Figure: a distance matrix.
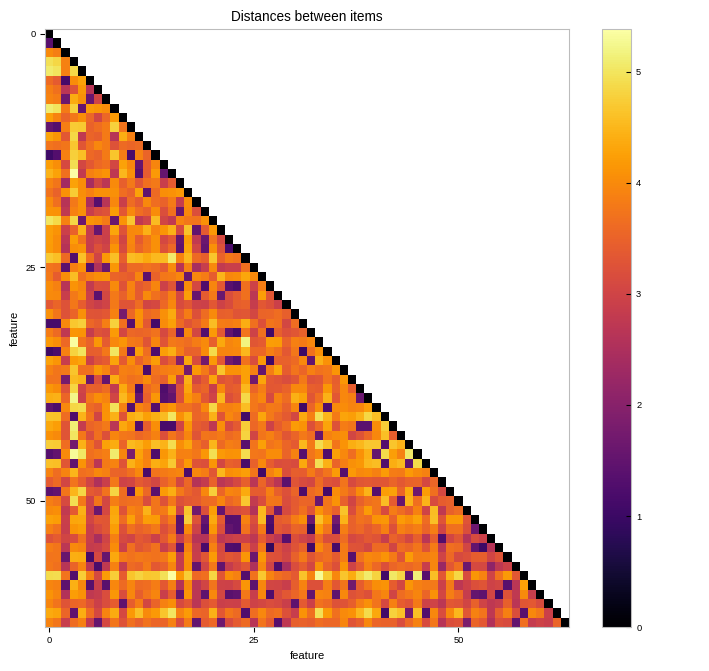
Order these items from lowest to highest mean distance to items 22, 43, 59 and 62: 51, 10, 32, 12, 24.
32, 51, 24, 12, 10
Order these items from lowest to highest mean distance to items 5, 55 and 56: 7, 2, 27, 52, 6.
2, 7, 27, 52, 6
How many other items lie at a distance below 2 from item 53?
10
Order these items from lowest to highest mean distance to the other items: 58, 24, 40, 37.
37, 40, 24, 58
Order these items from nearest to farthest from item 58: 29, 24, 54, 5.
24, 54, 29, 5
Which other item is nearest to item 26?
47
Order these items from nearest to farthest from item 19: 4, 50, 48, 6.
48, 6, 50, 4
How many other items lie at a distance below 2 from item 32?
10
